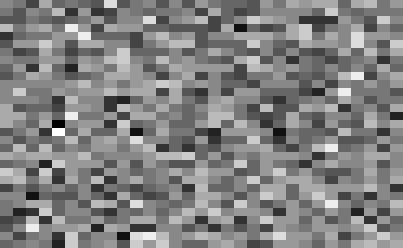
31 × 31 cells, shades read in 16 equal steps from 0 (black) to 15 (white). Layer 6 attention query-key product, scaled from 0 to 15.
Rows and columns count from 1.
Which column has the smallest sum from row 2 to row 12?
25
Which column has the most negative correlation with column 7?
11
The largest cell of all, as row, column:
17, 5
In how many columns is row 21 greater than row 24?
14
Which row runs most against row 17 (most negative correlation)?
30
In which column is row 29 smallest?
8
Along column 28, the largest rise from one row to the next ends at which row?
28
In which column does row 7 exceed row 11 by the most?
10
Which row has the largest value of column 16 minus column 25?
3
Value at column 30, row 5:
9
